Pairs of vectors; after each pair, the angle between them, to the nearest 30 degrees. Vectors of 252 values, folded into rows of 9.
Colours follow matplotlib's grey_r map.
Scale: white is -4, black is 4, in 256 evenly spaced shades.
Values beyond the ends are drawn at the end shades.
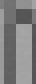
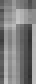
150 degrees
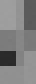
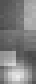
120 degrees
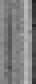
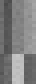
90 degrees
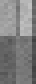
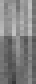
30 degrees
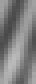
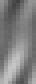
30 degrees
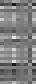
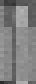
90 degrees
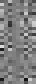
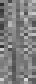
150 degrees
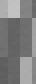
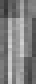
120 degrees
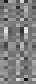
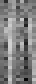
60 degrees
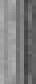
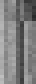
60 degrees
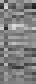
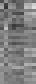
150 degrees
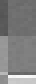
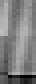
150 degrees
